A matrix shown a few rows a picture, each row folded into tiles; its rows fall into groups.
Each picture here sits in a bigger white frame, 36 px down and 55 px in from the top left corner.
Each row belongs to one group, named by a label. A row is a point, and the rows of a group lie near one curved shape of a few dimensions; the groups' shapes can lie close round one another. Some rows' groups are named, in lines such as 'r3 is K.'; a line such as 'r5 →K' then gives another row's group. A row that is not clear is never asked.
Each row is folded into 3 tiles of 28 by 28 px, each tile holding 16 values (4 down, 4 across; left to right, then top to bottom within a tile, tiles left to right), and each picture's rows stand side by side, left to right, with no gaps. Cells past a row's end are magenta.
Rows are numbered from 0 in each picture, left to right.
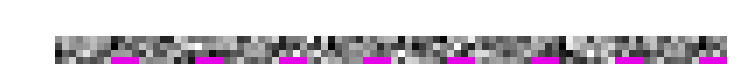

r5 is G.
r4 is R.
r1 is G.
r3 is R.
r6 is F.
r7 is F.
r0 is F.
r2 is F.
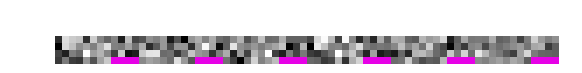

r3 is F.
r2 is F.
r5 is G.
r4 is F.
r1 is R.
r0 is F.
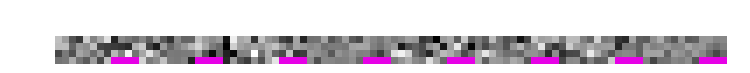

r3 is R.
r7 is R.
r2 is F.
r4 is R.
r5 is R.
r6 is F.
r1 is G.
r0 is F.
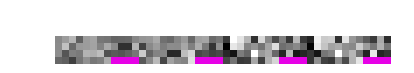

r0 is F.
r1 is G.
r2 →F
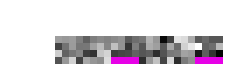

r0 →G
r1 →G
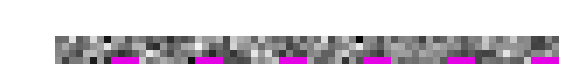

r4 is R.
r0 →R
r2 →F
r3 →R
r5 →F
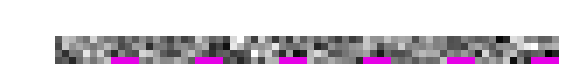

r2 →F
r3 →G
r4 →F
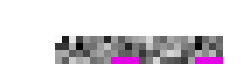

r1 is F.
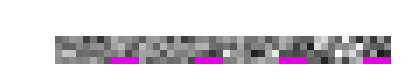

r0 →R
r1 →R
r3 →F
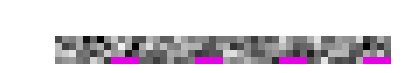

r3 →F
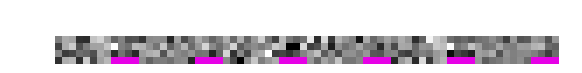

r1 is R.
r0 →G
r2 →F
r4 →G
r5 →R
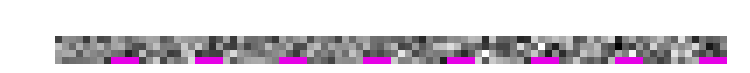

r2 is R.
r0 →R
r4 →G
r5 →R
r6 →F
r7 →F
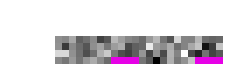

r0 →G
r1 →F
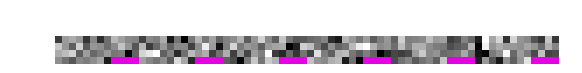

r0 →R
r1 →R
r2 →F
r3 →G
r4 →F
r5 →F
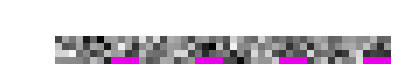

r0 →R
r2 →F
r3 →G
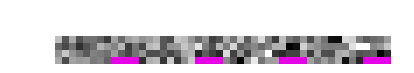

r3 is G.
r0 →R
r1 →G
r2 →F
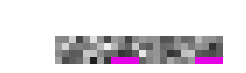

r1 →G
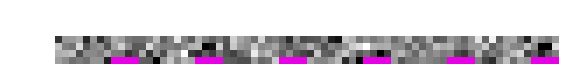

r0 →R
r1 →F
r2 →F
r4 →R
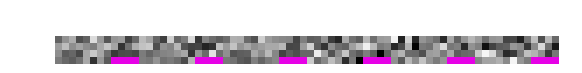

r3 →G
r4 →R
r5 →R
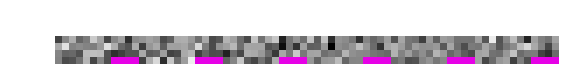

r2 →F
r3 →R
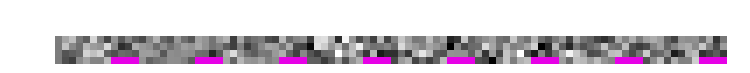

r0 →F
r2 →R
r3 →F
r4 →F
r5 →F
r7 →G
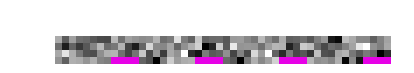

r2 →F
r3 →G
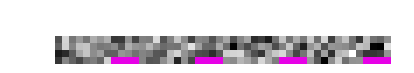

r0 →F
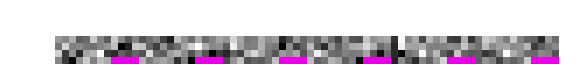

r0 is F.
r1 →G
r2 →F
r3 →G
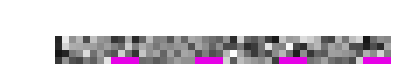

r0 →F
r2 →R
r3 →F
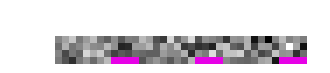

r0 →F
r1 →F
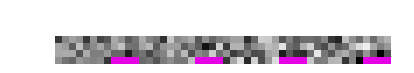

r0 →R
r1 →F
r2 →G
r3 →G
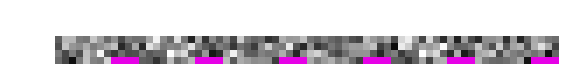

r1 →F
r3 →G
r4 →F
